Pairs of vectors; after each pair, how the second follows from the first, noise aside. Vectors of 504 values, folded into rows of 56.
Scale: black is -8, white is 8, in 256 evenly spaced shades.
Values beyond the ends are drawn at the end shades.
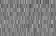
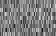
wrapped around, negated, scaled up.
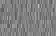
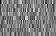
wrapped around, negated, scaled up.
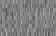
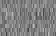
negated.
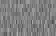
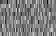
wrapped around, negated, scaled up.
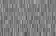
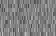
negated.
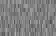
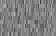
wrapped around, negated.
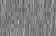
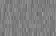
reversed, negated, shrunk.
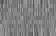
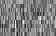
wrapped around, negated, scaled up.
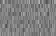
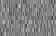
wrapped around, negated.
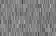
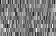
wrapped around, negated, scaled up.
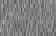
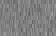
reversed, shrunk.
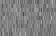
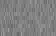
reversed, shrunk.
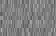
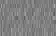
reversed, shrunk.
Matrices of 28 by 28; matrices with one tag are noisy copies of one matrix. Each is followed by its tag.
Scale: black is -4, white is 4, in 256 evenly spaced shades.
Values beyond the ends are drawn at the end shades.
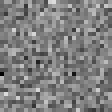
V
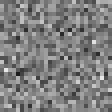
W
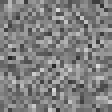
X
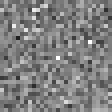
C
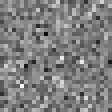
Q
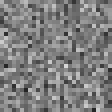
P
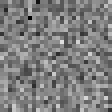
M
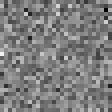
W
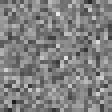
W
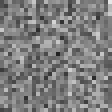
M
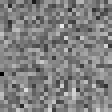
C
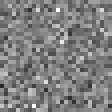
Q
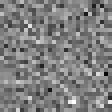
X
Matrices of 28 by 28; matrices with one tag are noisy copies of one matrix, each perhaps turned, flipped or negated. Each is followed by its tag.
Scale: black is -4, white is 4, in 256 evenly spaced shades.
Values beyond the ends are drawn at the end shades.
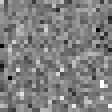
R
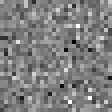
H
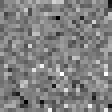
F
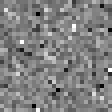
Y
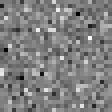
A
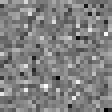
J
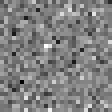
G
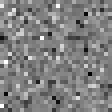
A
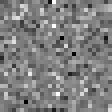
F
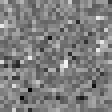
G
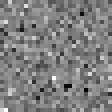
J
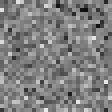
R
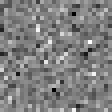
Y
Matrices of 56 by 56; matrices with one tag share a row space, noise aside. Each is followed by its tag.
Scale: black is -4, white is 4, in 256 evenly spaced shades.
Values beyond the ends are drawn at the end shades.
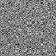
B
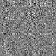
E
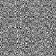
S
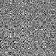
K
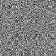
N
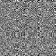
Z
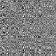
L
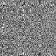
L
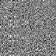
K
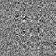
Z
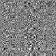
E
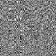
S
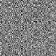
N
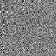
L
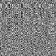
N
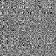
L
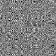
N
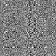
E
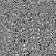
Z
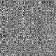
L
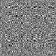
N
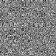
K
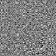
B
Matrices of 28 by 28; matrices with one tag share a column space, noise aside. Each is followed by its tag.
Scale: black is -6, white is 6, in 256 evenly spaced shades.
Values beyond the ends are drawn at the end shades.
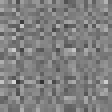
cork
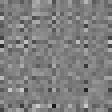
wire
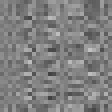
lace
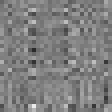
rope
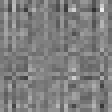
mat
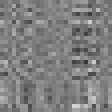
rope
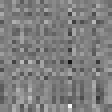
rope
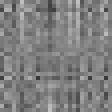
mat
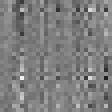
mat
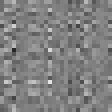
cork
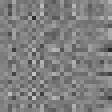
lace
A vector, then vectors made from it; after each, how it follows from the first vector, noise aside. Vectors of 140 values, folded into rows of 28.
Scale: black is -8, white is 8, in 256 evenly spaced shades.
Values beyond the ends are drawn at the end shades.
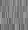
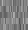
wrapped around, negated.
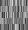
scaled up.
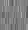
reversed, negated, partly zeroed.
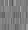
reversed, negated, partly zeroed.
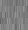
negated, shrunk.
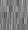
wrapped around, negated.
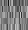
reversed, scaled up.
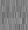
wrapped around, negated, shrunk.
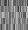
reversed, scaled up.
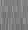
wrapped around, negated, shrunk.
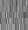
negated.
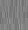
negated, shrunk.
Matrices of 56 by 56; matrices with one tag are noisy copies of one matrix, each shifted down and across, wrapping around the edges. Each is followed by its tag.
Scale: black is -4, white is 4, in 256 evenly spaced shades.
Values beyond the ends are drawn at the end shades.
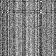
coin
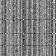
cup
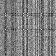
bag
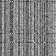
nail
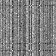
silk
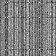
nail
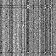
coin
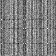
nail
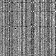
nail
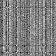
silk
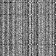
cup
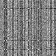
nail
